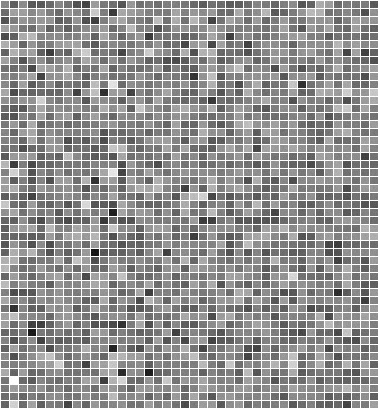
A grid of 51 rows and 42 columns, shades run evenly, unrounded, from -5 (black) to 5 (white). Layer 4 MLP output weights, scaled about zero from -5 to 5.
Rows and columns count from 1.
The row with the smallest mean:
28
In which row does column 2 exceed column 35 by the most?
48
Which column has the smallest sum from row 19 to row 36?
4
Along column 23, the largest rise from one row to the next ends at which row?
25
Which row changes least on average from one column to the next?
49
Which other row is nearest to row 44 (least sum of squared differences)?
15
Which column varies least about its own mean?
40
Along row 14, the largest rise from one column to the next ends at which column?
16
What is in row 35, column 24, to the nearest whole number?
0
